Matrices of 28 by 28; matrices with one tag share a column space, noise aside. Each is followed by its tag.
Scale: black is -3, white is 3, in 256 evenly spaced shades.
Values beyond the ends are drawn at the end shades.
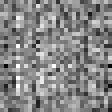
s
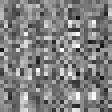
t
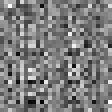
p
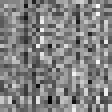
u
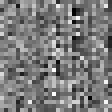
p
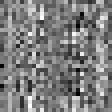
s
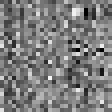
t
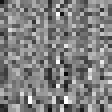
u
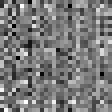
p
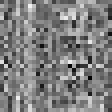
s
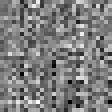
p
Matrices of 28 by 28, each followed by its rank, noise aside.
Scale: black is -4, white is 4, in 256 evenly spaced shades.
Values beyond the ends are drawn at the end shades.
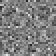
seven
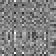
three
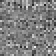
five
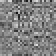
three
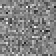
seven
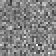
seven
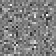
five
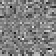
six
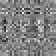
three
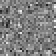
five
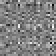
four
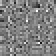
five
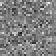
five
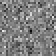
five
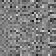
four
